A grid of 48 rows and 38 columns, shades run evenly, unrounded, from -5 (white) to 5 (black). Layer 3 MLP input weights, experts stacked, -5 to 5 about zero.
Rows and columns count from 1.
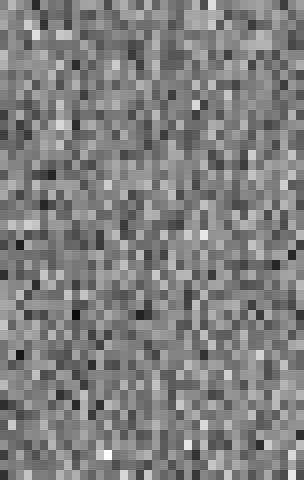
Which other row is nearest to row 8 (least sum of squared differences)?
10
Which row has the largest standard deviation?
48
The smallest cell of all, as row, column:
46, 14
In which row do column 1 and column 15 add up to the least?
7
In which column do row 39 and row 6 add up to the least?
1
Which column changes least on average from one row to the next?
22
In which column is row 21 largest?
6
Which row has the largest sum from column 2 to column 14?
24
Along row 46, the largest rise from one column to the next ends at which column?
15
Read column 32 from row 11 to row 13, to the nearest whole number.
-1 1 1
